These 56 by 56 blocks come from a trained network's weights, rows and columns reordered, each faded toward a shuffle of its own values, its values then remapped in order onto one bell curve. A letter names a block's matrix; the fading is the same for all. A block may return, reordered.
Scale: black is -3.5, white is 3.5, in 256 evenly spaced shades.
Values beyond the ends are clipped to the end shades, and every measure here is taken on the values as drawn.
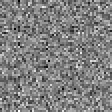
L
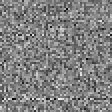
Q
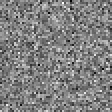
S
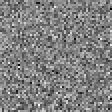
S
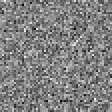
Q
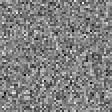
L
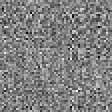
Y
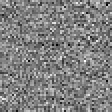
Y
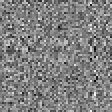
Y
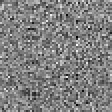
L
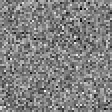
S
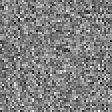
Y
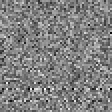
Q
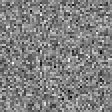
Y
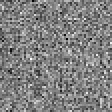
L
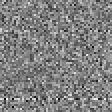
Q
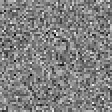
S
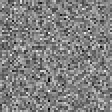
L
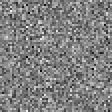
L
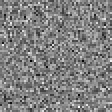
L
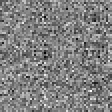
L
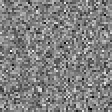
Y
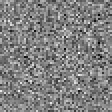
L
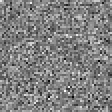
S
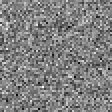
S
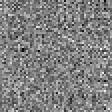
L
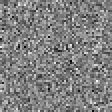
L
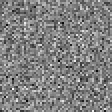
L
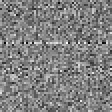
Q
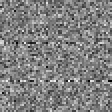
Q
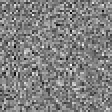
Y
